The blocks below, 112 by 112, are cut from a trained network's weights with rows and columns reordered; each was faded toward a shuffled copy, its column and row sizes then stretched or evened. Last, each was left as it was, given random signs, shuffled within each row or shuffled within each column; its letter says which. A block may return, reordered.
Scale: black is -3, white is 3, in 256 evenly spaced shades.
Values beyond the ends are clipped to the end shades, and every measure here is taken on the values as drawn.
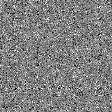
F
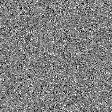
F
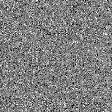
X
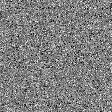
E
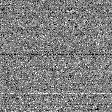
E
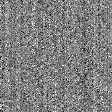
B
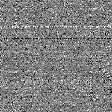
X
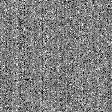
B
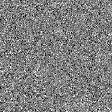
X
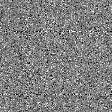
F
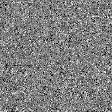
F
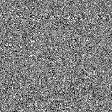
X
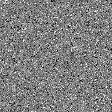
B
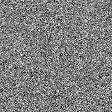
B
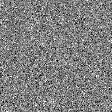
F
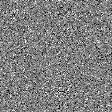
F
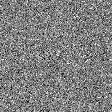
E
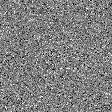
E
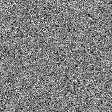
E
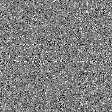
F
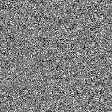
X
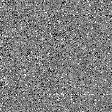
F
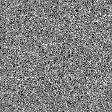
F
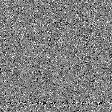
F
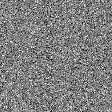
B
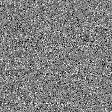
E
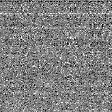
X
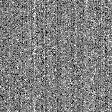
B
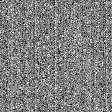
B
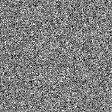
F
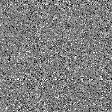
F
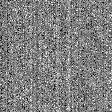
B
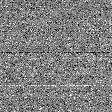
E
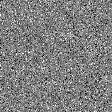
B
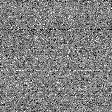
E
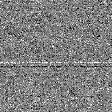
X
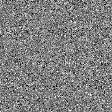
F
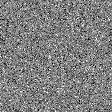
E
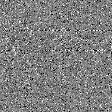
F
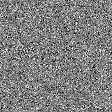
E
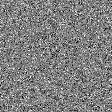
E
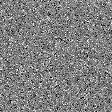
B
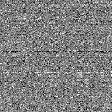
X
